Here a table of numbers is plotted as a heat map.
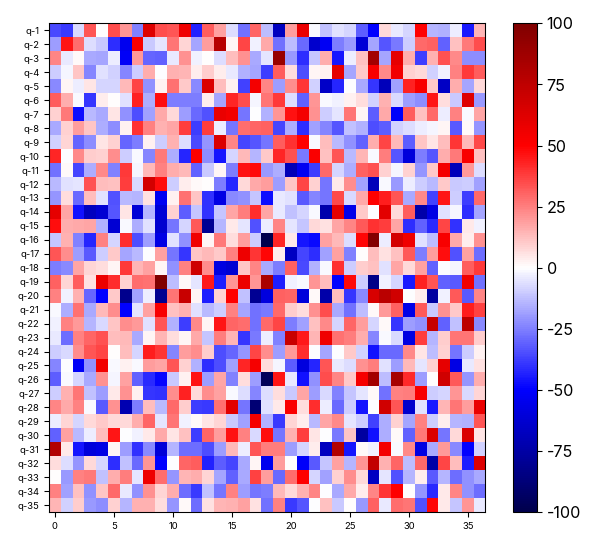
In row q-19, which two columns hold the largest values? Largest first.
9, 18
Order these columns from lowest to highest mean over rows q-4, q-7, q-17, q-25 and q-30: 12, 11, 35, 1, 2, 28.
2, 12, 11, 28, 1, 35
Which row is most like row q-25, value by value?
q-11
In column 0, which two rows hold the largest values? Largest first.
q-31, q-14
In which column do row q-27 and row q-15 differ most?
13
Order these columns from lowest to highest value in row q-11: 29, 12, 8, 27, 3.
12, 3, 29, 8, 27
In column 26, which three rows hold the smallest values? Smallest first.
q-30, q-2, q-28
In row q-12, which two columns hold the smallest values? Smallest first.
27, 15
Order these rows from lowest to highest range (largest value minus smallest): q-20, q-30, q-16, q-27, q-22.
q-27, q-22, q-30, q-20, q-16
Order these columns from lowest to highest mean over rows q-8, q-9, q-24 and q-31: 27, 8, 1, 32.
27, 32, 1, 8
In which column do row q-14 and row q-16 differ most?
18
